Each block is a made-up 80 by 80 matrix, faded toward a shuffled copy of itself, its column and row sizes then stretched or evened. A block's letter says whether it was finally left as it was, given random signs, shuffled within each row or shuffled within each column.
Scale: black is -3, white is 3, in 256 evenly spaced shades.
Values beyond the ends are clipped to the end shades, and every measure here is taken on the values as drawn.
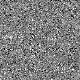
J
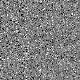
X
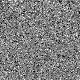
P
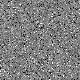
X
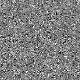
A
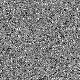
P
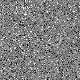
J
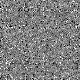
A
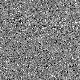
P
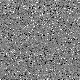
P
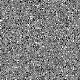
A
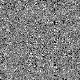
J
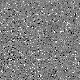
A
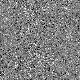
X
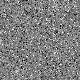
X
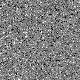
P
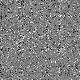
J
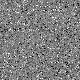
P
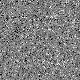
P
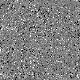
J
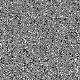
X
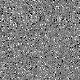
A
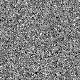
P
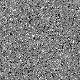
X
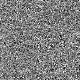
J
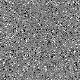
A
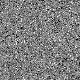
X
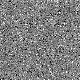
P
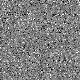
P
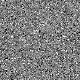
J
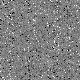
X
